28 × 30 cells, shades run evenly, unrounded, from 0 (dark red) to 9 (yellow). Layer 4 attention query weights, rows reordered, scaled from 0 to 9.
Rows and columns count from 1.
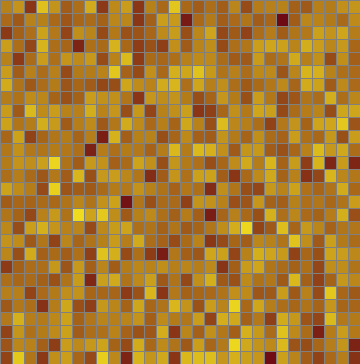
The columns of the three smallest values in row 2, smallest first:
24, 16, 12
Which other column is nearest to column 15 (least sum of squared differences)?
27
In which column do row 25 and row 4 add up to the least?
7
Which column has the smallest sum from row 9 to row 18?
18
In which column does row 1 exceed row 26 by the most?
15
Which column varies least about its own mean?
29
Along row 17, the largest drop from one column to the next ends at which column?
30
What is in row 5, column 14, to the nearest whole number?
4
